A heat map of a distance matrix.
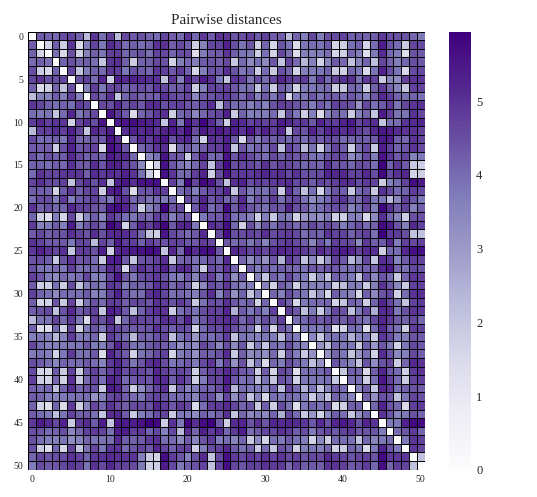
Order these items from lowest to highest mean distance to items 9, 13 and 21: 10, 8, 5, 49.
8, 49, 5, 10
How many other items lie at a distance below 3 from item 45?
4
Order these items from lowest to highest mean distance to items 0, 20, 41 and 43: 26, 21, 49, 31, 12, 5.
21, 31, 26, 49, 12, 5
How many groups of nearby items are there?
10
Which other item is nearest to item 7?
33
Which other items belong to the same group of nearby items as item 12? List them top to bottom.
22, 27
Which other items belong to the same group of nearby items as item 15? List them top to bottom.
16, 23, 49, 50
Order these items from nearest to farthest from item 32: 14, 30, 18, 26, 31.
18, 26, 30, 14, 31
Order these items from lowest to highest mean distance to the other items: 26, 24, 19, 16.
26, 19, 24, 16
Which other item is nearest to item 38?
30
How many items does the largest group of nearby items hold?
12
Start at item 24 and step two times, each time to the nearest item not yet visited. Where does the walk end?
42
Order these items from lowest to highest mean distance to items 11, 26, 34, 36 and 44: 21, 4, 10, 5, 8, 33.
21, 4, 33, 8, 5, 10
